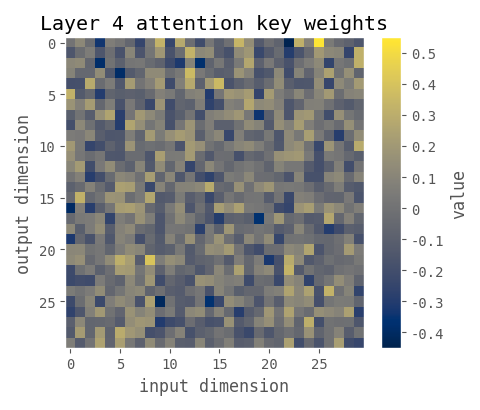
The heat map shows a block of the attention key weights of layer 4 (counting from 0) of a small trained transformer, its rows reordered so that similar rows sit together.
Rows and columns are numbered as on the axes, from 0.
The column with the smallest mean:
19
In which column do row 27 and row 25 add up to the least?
9
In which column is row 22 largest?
22
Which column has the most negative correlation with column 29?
3
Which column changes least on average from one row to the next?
25
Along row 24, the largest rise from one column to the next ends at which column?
26
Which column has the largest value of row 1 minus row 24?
29
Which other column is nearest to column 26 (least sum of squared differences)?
13
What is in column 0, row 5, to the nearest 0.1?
0.3
